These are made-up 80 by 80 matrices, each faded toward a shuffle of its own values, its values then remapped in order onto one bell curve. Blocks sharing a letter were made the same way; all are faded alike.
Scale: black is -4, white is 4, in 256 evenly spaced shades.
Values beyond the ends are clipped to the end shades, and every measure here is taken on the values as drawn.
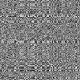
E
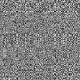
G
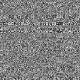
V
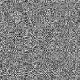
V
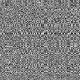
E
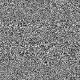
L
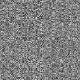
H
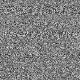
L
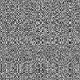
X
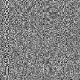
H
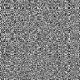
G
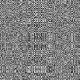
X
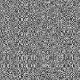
G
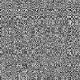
G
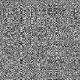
G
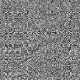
G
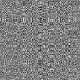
X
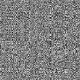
H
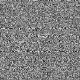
L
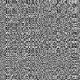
X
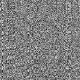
H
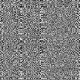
G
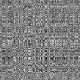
E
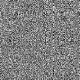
H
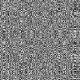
X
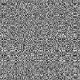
G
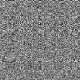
V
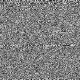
L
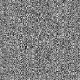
H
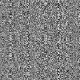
H
